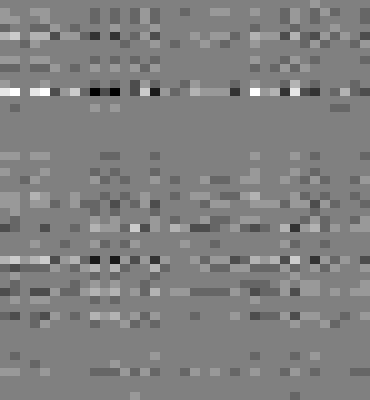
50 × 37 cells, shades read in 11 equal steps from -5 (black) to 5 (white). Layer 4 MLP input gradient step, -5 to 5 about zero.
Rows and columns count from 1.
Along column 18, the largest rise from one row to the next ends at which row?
29
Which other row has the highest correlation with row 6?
23
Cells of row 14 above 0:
2
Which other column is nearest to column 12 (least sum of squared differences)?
10
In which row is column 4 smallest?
37
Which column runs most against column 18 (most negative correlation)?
21
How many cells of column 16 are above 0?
10
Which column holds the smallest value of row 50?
30
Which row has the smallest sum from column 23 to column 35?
40
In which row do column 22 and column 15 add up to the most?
12
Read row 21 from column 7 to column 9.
0 0 0
